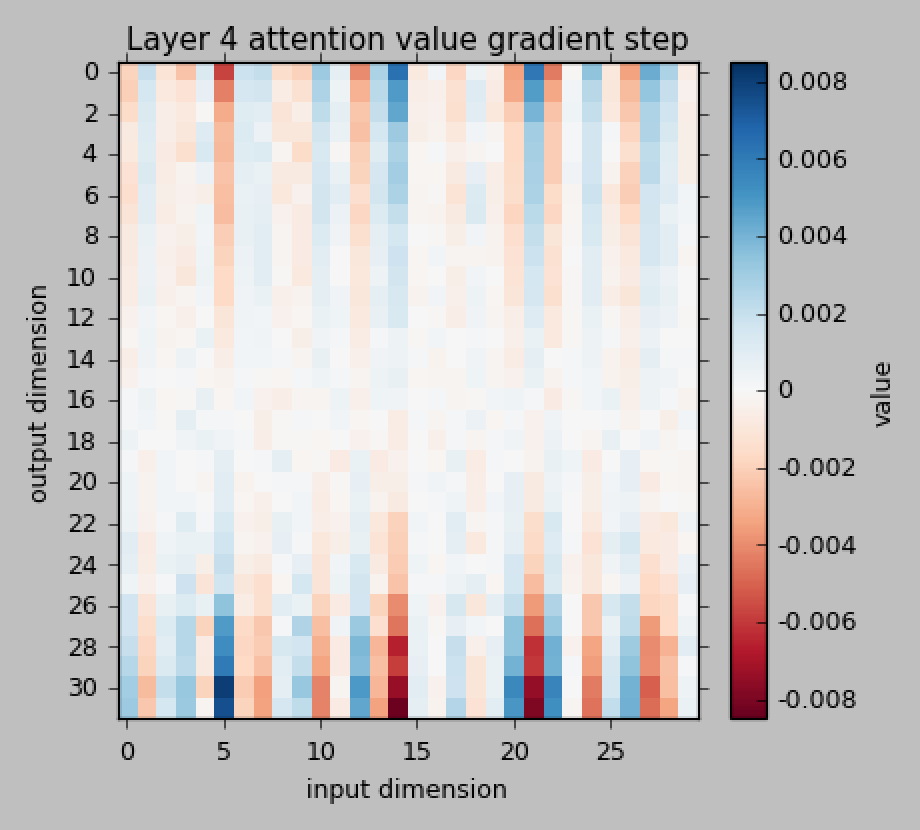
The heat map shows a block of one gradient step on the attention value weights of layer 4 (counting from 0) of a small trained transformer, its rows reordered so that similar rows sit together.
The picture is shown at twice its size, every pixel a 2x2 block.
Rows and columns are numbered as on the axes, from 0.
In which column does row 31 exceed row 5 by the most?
5
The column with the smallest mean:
14
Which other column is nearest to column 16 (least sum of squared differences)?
23
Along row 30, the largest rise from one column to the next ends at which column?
22
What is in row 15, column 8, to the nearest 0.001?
0
